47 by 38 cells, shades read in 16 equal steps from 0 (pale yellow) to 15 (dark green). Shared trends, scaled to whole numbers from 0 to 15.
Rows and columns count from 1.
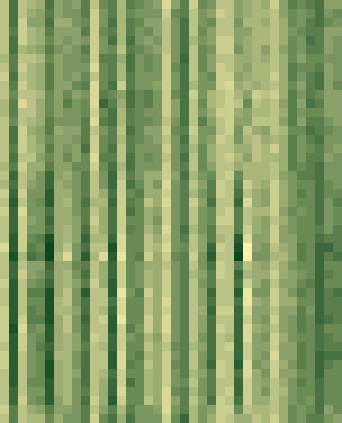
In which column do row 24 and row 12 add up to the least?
3
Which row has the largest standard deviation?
29
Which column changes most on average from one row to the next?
27
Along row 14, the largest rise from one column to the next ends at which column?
12
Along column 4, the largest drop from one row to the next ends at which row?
30
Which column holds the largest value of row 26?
2
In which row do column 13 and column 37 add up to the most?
28
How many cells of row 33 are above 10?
8
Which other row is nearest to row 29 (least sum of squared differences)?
33
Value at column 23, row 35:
6
